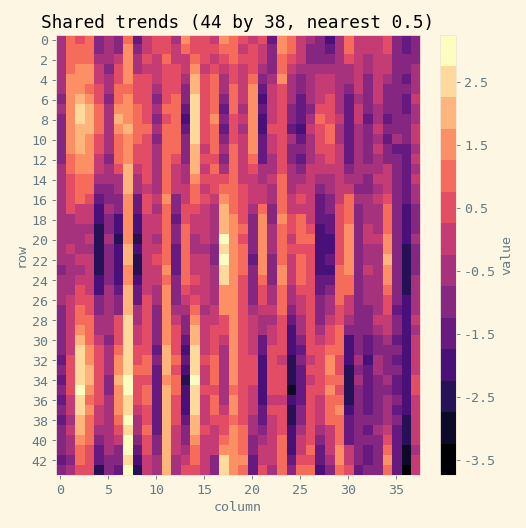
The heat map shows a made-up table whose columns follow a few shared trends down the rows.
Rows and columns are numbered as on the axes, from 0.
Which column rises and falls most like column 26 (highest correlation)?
29
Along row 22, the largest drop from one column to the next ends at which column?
8
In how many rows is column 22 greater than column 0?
26
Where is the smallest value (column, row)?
36, 43
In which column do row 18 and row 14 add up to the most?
7
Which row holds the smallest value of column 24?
35
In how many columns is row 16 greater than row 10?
17
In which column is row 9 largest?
14
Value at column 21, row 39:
-1
